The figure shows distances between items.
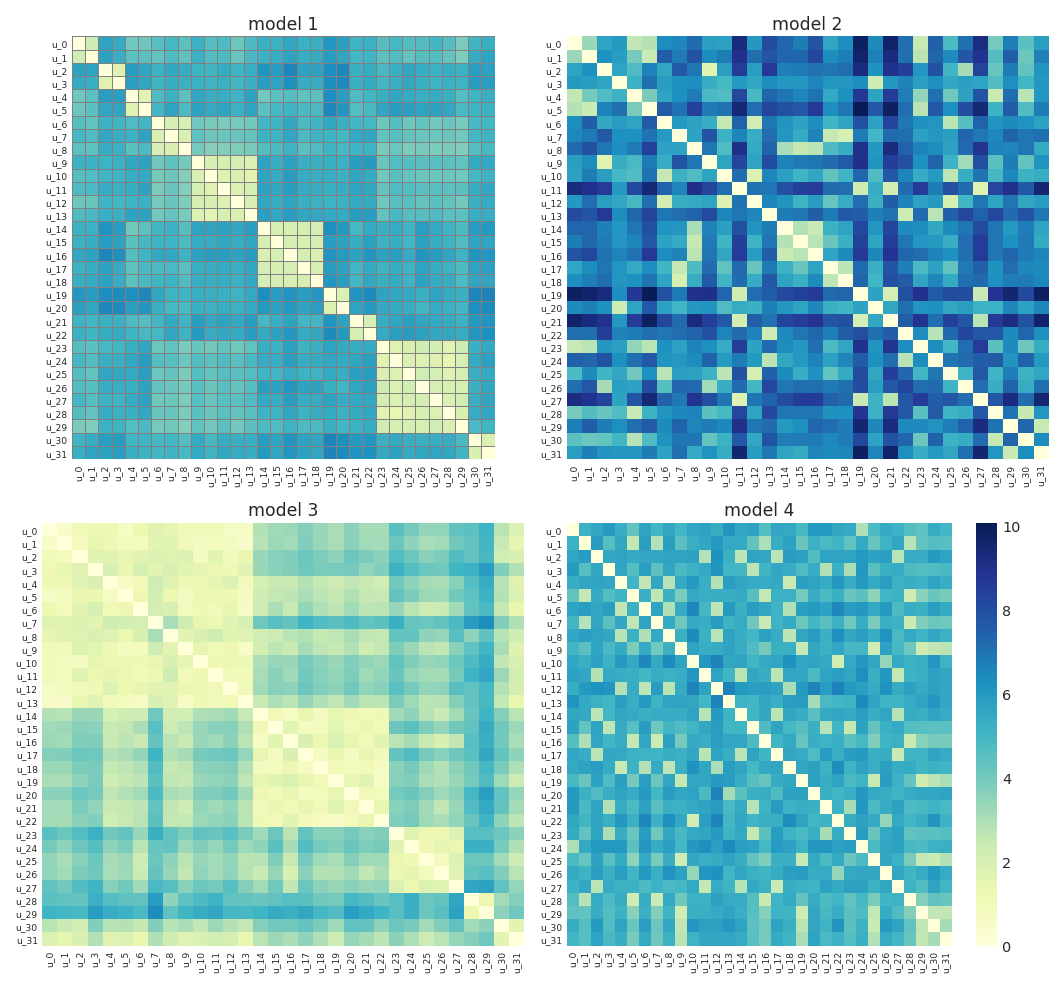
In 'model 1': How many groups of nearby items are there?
10
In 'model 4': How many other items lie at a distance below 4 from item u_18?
4
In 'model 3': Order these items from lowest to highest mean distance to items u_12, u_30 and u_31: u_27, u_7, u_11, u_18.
u_11, u_7, u_18, u_27
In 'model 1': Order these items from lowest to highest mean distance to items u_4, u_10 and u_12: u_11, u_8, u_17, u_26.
u_11, u_8, u_26, u_17
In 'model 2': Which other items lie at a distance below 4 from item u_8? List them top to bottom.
u_14, u_15, u_16
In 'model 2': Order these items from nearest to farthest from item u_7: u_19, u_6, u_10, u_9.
u_10, u_6, u_19, u_9
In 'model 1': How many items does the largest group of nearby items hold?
7
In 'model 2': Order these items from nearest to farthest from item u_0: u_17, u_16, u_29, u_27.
u_17, u_29, u_16, u_27
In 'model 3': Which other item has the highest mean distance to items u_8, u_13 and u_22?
u_29
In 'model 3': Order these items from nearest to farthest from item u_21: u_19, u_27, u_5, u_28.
u_19, u_5, u_27, u_28
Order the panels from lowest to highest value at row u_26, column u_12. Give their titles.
model 3, model 1, model 2, model 4
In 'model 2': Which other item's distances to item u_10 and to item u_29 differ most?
u_12
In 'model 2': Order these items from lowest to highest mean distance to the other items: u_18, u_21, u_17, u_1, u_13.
u_17, u_18, u_1, u_13, u_21
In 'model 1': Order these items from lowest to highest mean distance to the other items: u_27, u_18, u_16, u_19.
u_27, u_18, u_16, u_19
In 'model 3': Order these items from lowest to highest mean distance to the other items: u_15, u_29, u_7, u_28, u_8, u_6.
u_6, u_8, u_15, u_7, u_28, u_29
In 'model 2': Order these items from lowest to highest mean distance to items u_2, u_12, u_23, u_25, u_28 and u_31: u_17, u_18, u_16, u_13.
u_17, u_18, u_16, u_13
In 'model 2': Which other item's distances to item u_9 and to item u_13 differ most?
u_2
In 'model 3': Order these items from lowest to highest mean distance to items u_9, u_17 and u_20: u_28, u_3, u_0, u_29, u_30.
u_0, u_3, u_30, u_28, u_29
